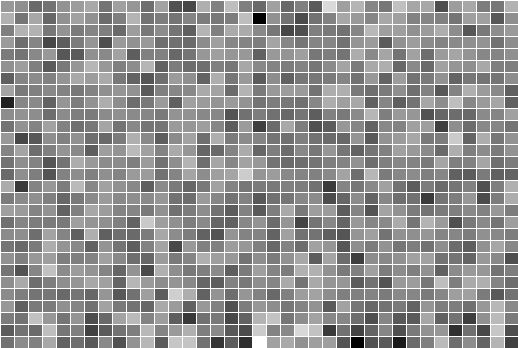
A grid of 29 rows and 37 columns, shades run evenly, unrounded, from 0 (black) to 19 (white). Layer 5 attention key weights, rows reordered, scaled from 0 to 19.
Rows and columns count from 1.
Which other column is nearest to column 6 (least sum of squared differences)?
5
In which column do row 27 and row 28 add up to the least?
7
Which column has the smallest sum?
17
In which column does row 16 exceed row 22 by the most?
37
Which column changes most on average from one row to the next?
1
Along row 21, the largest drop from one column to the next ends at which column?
13
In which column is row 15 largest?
18
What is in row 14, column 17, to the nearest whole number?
10
